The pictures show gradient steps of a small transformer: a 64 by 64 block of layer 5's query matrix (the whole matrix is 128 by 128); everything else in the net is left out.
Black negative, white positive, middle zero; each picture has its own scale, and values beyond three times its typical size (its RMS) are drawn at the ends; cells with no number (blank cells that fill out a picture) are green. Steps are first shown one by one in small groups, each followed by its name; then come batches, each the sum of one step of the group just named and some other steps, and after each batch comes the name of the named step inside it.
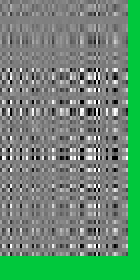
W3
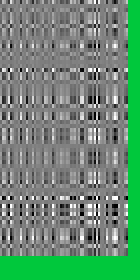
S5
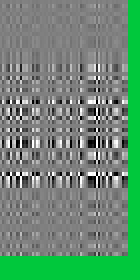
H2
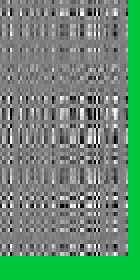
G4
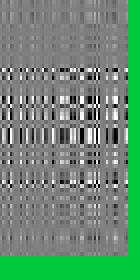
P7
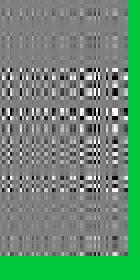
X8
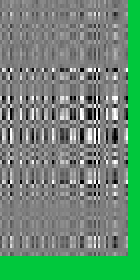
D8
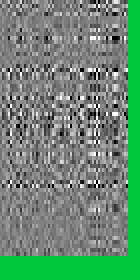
P7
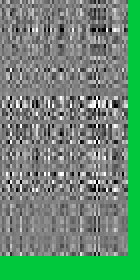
G4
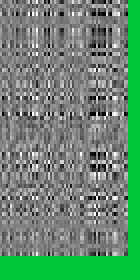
S5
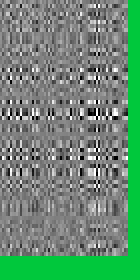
W3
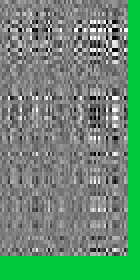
D8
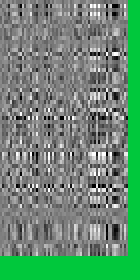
H2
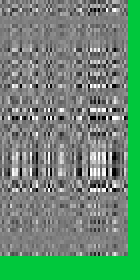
G4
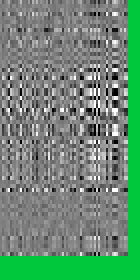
X8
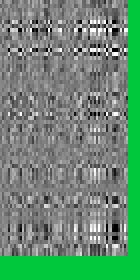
D8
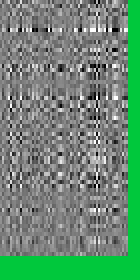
D8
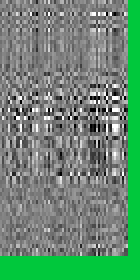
H2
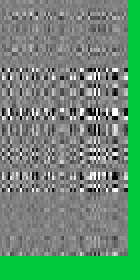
X8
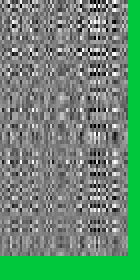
D8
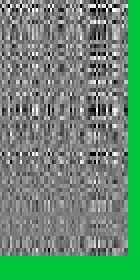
D8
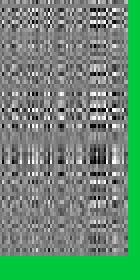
S5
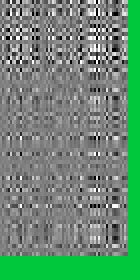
H2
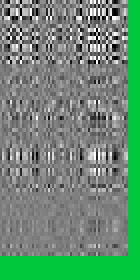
W3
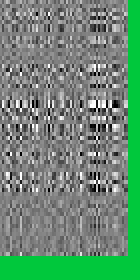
H2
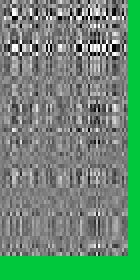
H2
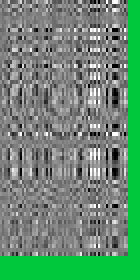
W3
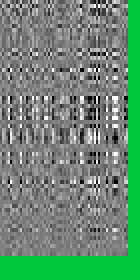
P7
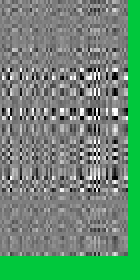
X8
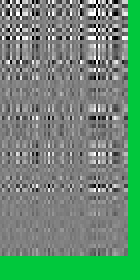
S5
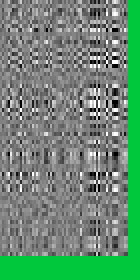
W3
